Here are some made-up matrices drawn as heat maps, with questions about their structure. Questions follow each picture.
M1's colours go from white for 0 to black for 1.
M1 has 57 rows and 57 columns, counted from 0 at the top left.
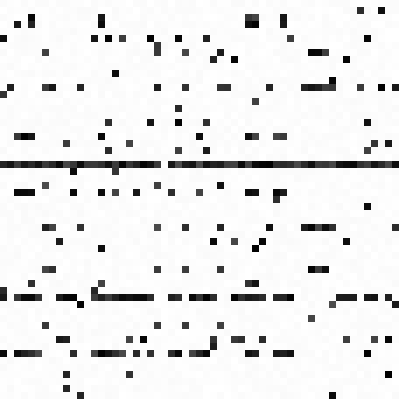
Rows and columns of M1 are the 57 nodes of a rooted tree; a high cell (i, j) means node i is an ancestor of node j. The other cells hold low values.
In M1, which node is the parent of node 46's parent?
38
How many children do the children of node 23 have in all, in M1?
4
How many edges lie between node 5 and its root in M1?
3
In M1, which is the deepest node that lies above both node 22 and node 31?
26
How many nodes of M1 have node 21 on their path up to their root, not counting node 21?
4
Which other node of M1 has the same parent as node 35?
4
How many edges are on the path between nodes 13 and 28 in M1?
6
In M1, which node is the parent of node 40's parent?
3
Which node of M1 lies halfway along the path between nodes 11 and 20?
12
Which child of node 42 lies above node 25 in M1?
50
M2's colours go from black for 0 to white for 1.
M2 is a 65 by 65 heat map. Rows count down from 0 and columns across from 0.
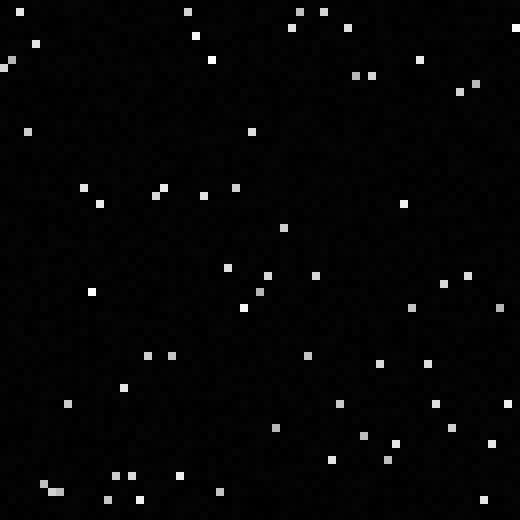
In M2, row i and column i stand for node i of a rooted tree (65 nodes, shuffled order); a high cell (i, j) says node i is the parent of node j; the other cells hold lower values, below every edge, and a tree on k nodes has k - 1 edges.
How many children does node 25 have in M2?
2
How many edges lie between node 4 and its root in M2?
6
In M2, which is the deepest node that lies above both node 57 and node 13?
62
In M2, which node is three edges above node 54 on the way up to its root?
24
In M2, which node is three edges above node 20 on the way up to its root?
7
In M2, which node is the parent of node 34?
53
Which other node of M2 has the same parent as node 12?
50
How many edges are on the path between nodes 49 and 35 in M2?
2
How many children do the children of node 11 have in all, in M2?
2
